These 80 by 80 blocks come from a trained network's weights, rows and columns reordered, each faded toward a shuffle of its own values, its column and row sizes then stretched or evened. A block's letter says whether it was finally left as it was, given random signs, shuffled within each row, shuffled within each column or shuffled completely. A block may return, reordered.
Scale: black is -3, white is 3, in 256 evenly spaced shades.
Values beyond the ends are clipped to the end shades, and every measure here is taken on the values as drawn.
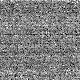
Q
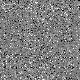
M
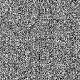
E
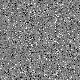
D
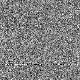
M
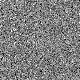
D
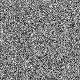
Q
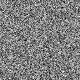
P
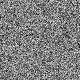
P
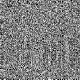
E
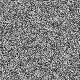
P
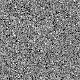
D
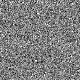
Q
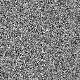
D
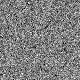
P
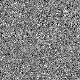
M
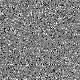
Q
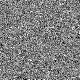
Q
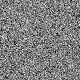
P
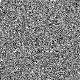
M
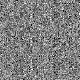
E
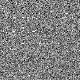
M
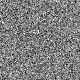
P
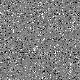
M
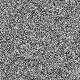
P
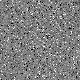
D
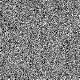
M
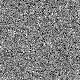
P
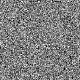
M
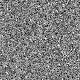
P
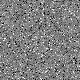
P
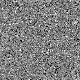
D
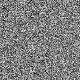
E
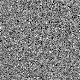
D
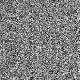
E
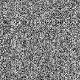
E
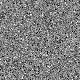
P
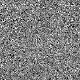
M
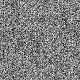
D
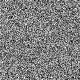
Q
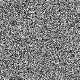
M
